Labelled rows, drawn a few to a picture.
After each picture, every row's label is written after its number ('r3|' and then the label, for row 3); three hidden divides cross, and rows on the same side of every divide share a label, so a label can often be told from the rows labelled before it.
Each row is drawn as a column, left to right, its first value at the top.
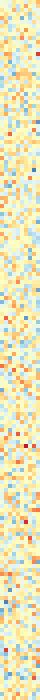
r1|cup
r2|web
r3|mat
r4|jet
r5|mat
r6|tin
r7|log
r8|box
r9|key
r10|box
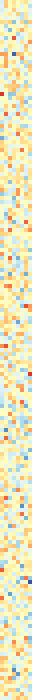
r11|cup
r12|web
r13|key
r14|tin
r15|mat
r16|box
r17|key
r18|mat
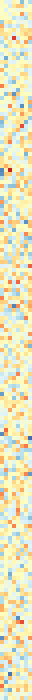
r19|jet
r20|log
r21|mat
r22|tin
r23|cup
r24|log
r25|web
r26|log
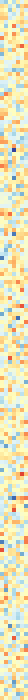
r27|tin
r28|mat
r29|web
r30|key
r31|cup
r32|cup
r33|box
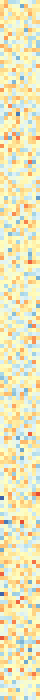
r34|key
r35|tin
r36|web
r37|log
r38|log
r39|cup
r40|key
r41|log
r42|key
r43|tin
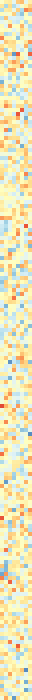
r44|tin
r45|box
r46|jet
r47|log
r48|web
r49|box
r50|log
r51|web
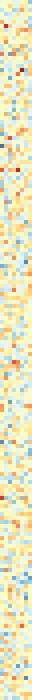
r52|box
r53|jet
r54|tin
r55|cup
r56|mat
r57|log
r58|box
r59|mat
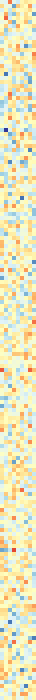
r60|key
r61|key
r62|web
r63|box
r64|key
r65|tin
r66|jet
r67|key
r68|web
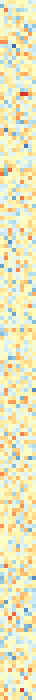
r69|mat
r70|jet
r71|mat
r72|tin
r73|web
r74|cup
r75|mat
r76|cup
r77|mat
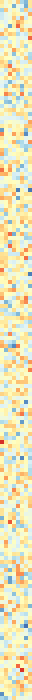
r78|cup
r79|cup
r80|mat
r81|log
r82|jet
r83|cup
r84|web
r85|log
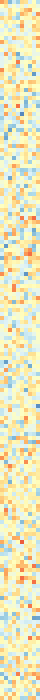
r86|box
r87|web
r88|key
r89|mat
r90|jet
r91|jet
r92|key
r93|jet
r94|jet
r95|key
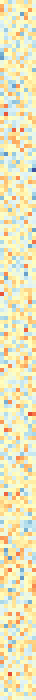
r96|tin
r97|web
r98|key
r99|mat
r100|tin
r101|box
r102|key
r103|jet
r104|jet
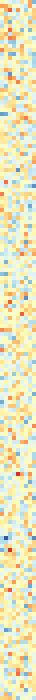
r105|log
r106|log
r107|tin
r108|tin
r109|jet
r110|cup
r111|mat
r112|jet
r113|key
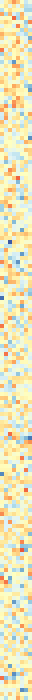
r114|log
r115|web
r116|mat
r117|box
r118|box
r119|tin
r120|mat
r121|cup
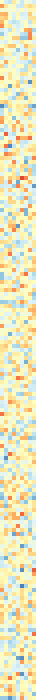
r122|key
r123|key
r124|cup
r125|mat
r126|tin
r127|box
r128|web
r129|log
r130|key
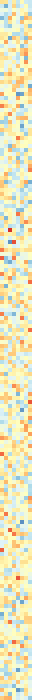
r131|web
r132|box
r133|mat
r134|jet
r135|tin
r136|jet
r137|key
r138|mat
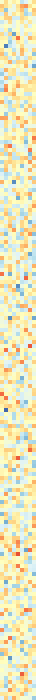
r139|web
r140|tin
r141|key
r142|box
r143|tin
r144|key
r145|key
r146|box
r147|log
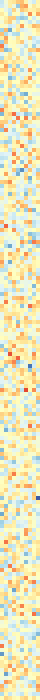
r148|key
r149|box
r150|web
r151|cup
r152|jet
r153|jet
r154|jet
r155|log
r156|jet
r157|key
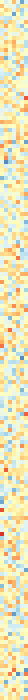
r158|jet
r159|key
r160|jet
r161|web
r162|mat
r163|mat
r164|tin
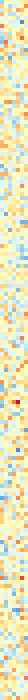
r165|key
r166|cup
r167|tin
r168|cup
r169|box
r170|tin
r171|box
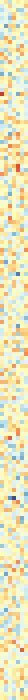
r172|cup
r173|box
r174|jet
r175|key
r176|log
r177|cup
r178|key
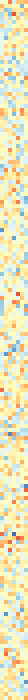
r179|jet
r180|mat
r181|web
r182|log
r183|box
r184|web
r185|tin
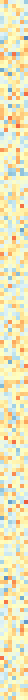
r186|web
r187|box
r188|jet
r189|web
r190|log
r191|jet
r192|cup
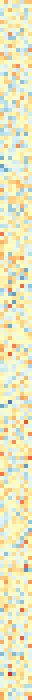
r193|web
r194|jet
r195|key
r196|cup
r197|web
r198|key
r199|box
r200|tin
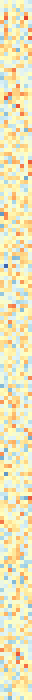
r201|cup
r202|log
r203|cup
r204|log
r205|box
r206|cup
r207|key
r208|mat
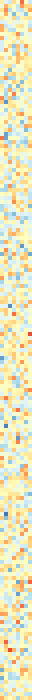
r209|tin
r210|jet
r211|box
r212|web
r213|mat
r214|web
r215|cup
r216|jet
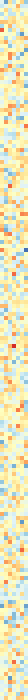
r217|mat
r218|jet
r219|web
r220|web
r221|log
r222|tin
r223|mat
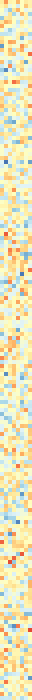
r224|jet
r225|web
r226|cup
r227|web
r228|jet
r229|key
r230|mat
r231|web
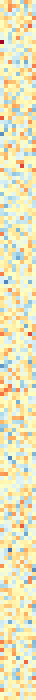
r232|web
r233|jet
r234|jet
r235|box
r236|tin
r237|log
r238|box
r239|jet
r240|mat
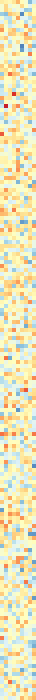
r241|log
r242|box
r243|mat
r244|mat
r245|mat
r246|tin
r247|tin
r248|mat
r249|box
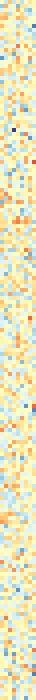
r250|log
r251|key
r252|box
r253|key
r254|cup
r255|key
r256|key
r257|web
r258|box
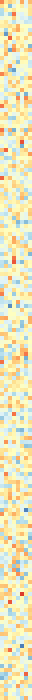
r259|box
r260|web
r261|box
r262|key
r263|tin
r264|box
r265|tin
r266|tin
